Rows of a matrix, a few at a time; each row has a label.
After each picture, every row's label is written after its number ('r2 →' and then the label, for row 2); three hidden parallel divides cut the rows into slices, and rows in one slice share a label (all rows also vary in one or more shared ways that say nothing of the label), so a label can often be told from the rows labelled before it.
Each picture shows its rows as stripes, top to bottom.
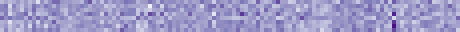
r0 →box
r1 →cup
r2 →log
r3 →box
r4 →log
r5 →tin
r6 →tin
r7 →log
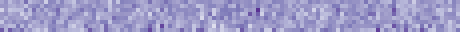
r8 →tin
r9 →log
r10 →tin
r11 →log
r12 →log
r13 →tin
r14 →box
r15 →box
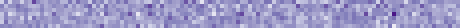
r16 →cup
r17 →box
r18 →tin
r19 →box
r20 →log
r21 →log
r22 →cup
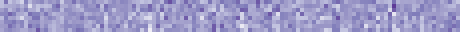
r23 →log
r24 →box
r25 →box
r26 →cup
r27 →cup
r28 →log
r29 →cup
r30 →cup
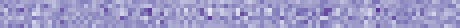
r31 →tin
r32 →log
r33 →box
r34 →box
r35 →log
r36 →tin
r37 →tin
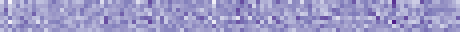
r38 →box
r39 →tin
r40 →log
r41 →log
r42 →box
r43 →box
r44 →log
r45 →tin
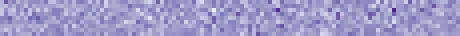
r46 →cup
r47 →log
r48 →box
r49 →log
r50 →cup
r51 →log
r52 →tin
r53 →log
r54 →log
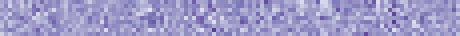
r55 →log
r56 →log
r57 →cup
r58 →tin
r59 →box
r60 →box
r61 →tin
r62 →cup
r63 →tin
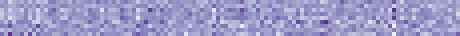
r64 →tin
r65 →log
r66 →box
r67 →tin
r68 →tin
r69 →box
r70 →cup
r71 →tin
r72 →log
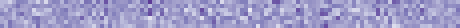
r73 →box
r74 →log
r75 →box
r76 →box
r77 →cup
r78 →log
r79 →log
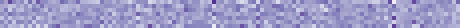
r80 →cup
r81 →tin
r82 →log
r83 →log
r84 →tin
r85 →log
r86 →box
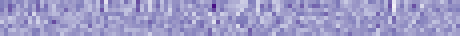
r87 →cup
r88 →cup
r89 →cup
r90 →tin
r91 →tin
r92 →box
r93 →tin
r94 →log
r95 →log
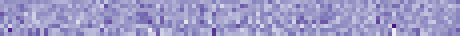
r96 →log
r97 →box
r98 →tin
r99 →log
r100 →tin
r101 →box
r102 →tin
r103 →cup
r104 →cup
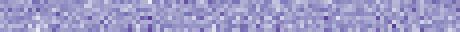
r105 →cup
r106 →log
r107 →log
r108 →log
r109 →box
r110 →log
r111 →box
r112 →box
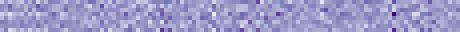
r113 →tin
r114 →cup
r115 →log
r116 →box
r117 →tin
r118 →cup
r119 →log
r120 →box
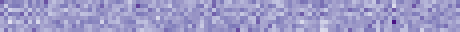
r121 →log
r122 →log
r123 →tin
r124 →log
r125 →tin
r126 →tin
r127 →log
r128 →log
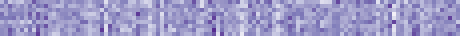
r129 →cup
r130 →cup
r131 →tin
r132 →cup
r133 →cup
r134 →log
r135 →cup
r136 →cup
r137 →cup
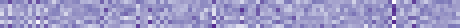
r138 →cup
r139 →tin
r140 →box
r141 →tin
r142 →cup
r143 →box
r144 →cup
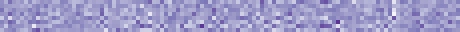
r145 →tin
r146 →log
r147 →log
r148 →cup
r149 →tin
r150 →cup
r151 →box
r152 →cup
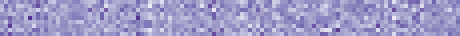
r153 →cup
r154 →cup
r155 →box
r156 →cup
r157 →cup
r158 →tin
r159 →tin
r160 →cup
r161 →log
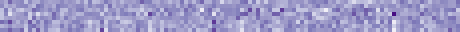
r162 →tin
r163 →log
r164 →cup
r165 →box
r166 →log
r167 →cup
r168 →log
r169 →cup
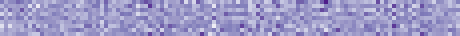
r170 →box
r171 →box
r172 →tin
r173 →tin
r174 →log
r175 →tin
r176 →box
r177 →cup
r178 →box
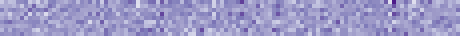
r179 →box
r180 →tin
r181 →log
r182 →box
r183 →tin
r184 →cup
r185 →log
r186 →box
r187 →tin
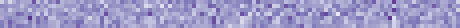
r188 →tin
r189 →cup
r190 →tin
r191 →box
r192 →cup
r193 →cup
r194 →log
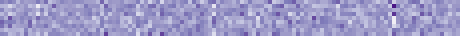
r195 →cup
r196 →box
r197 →tin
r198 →box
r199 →log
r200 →log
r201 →log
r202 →tin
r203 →box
